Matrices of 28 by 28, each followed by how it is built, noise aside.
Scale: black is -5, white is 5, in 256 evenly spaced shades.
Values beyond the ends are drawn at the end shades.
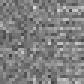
blocks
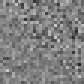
upper triangular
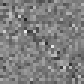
banded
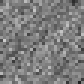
Hankel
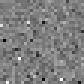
sparse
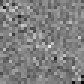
banded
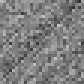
Hankel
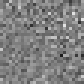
upper triangular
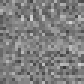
blocks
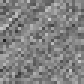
Hankel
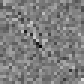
banded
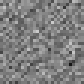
Hankel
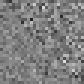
upper triangular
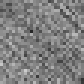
Toeplitz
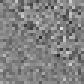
upper triangular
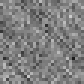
Toeplitz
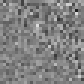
upper triangular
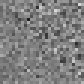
upper triangular
